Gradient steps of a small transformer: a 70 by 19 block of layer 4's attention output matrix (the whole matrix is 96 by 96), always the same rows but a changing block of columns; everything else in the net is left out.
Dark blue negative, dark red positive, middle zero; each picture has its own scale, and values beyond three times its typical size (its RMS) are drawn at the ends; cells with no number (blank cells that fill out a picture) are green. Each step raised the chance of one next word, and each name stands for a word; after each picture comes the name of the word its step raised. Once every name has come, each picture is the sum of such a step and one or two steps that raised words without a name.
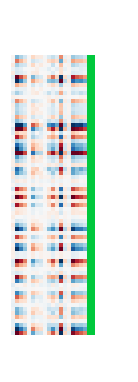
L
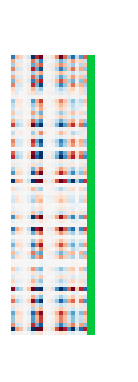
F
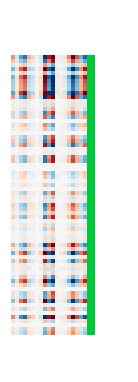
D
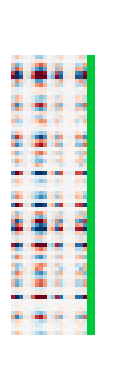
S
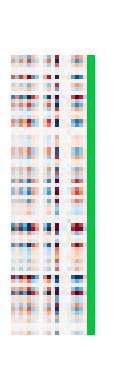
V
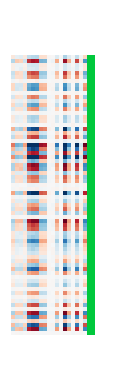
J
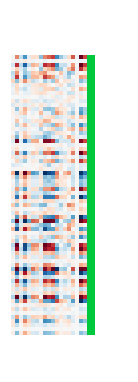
S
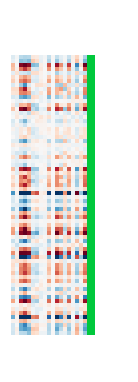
D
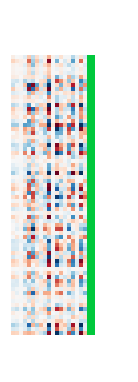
L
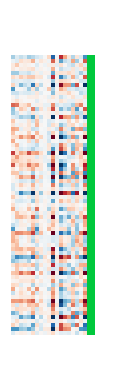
J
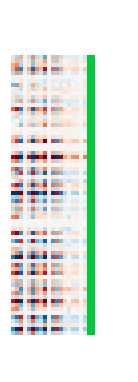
F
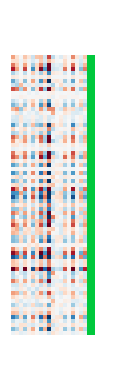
F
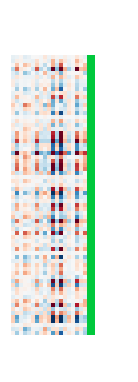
J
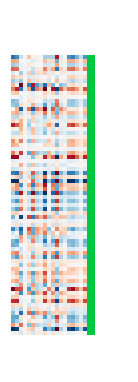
F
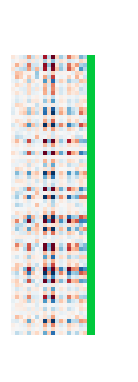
S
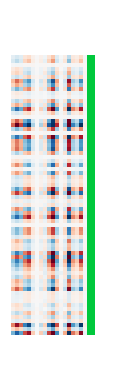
L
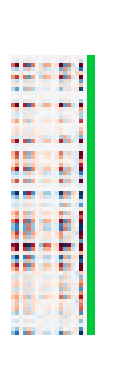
S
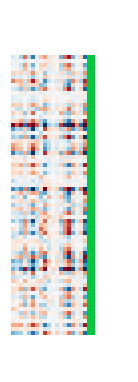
L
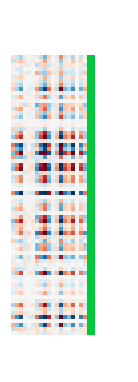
J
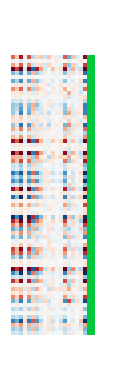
F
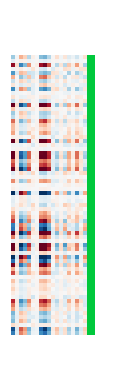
S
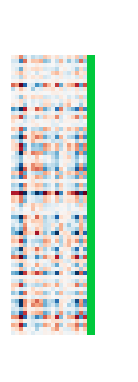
J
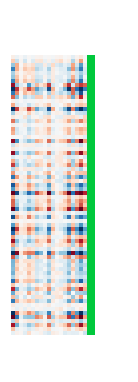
D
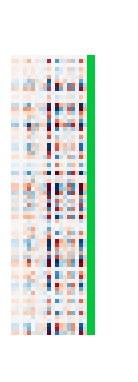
L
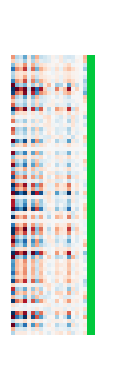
D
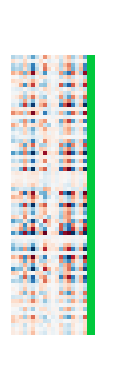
V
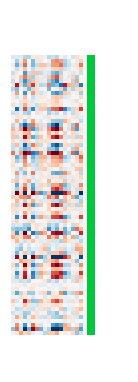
L
